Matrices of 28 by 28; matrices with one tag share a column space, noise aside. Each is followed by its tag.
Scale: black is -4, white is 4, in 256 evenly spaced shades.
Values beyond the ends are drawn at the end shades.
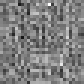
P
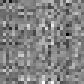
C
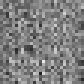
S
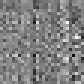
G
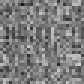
P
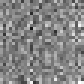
C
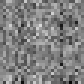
C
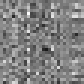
S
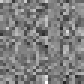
C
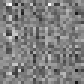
P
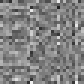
C
